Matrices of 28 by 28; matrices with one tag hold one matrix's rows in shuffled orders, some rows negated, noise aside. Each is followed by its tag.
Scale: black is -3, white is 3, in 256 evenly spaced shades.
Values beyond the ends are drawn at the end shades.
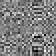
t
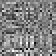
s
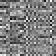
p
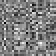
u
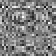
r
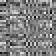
p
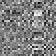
t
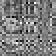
s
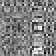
t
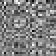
u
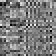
p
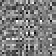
s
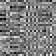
p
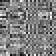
p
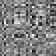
u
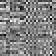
p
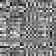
p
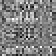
s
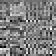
p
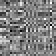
p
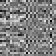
p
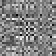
s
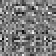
r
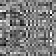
p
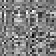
u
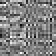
p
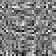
r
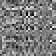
s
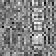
t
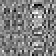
t
